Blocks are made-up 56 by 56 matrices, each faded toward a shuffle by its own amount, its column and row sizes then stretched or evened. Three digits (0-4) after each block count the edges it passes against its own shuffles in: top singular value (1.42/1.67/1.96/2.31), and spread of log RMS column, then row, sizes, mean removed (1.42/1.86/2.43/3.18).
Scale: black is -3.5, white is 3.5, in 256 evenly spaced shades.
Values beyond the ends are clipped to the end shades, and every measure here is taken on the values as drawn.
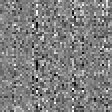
3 3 0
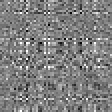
4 2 3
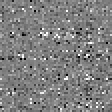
0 2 3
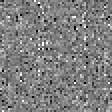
0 2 0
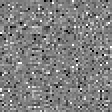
2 0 0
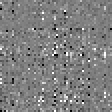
0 3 2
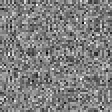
3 0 0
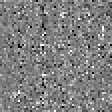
0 2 1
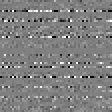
4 0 4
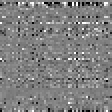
4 2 4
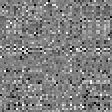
4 1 2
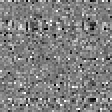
3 0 2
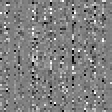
0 4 0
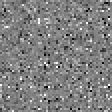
0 2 2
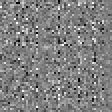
1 3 1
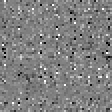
0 2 2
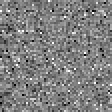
1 1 1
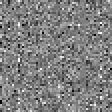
0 3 0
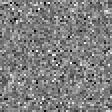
1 0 2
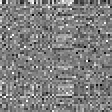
4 0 2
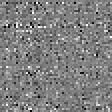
0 2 3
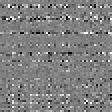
1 2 4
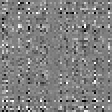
2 4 3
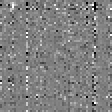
3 3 2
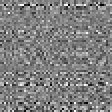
4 0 4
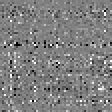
2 2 3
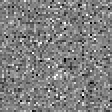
0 1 1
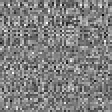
4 0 2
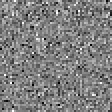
1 1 1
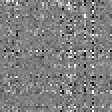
2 3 3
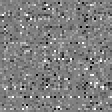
1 1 3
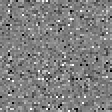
0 1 2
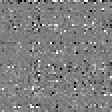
2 2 3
